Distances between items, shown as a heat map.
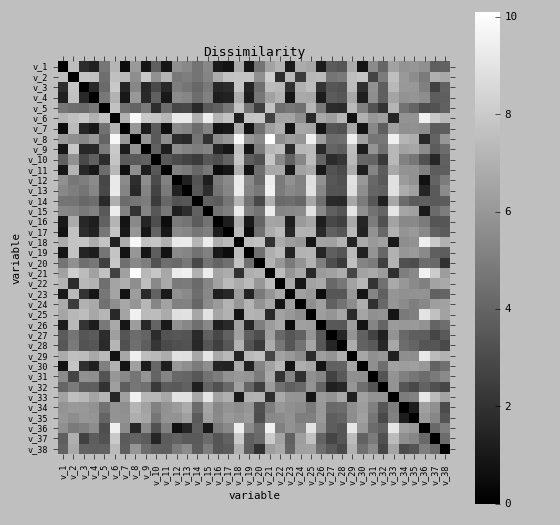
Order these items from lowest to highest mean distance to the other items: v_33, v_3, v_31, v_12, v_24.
v_3, v_31, v_12, v_24, v_33
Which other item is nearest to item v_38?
v_20
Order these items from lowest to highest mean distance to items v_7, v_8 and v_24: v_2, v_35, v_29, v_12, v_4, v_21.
v_12, v_4, v_2, v_35, v_29, v_21
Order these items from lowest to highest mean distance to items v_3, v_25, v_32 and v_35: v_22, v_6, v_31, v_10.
v_10, v_31, v_6, v_22
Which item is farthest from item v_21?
v_8
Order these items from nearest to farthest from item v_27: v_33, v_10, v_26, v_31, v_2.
v_10, v_31, v_26, v_2, v_33
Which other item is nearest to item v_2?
v_22
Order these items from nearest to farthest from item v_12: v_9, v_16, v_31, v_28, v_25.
v_28, v_31, v_16, v_9, v_25
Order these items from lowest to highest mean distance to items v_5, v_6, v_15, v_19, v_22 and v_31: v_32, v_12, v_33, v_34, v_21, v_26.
v_32, v_12, v_26, v_34, v_33, v_21
